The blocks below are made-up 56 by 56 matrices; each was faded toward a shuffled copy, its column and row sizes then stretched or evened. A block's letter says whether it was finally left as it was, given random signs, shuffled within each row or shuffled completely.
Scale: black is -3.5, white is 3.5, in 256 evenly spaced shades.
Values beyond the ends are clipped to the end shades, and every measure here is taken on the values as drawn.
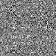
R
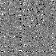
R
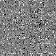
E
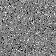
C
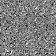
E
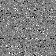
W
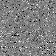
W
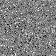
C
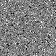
C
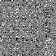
R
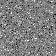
C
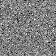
C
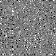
R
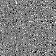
E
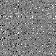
R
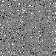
R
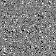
E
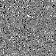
E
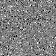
W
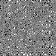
R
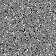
C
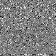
W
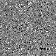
E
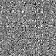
R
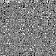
R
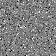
C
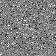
W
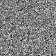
E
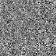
E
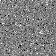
W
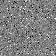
C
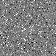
C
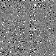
E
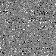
W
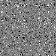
E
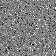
C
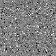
R
